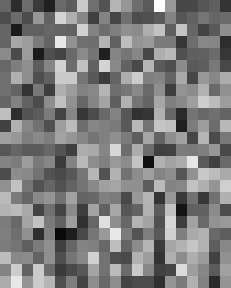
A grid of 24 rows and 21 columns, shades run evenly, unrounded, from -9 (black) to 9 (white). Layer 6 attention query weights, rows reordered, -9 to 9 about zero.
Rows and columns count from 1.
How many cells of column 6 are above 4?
5
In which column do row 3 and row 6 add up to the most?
8
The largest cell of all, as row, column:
1, 15
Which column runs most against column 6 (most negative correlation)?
11
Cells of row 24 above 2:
5
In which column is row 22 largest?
9
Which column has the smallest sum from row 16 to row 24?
6
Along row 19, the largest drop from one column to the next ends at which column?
17
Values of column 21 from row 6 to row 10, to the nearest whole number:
-4 3 1 2 -2
